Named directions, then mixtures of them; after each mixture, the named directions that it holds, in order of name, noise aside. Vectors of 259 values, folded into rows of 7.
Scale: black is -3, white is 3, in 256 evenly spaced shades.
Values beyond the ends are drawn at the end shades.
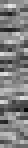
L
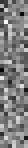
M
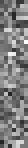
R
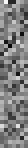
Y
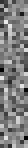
M.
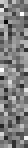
M.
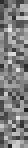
M, R.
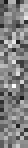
R, Y.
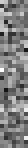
L, M.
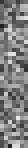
M, R.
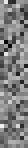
Y.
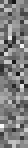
M, Y.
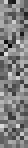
Y.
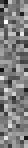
M, Y.
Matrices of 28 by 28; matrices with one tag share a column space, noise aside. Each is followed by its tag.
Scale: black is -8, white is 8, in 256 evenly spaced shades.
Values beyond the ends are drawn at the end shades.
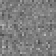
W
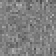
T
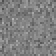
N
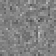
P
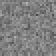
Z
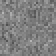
N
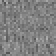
T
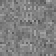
P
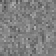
T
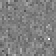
T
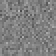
Z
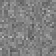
Z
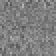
T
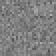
Z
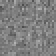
P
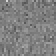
T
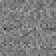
W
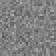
Z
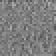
T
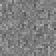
W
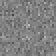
Z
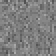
T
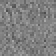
N
